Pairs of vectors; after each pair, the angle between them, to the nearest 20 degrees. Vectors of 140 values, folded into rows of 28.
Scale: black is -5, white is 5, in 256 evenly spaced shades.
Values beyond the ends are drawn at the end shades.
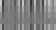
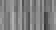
120 degrees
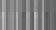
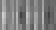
20 degrees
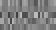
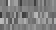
40 degrees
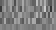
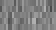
40 degrees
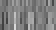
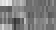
120 degrees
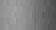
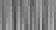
100 degrees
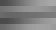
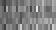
60 degrees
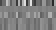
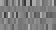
140 degrees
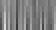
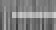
60 degrees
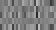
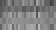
40 degrees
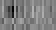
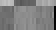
80 degrees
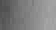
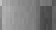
160 degrees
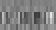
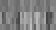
140 degrees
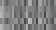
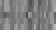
120 degrees
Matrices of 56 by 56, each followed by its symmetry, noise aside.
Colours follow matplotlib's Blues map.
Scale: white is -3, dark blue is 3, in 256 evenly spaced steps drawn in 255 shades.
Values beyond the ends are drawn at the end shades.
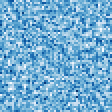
same after a half turn.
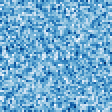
same after a half turn.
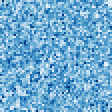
symmetric across the other diagonal.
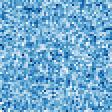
symmetric across the other diagonal.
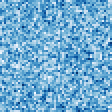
mirrored top to bottom.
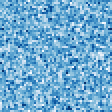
antisymmetric.
